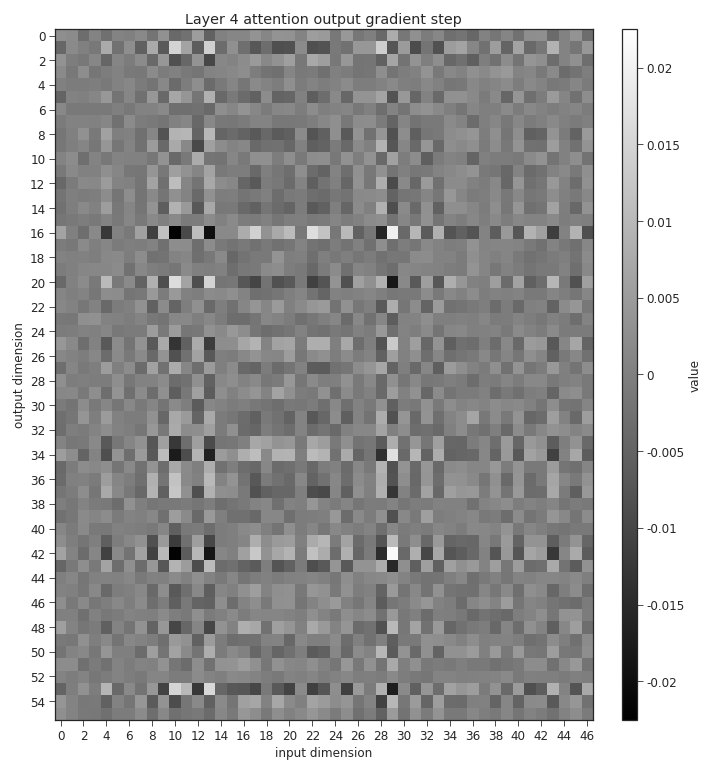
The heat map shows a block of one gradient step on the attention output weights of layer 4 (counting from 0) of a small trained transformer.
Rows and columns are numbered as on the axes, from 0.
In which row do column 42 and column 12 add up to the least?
53
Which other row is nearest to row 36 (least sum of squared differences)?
12
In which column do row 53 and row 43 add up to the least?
29
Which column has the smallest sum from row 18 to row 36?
22
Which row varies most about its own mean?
16
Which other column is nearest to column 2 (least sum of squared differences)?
24
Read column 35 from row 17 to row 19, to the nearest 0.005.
0 0 0
